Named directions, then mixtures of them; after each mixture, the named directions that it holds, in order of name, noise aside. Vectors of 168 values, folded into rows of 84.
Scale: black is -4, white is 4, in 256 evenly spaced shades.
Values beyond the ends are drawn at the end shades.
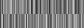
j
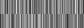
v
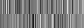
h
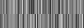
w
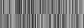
h, v, w.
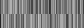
j, v, w.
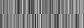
h, w.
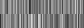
v, w.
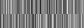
h, j.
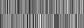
h, v, w.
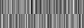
j.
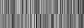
h, v, w.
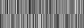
h, v, w.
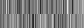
h.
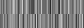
w.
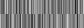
v.
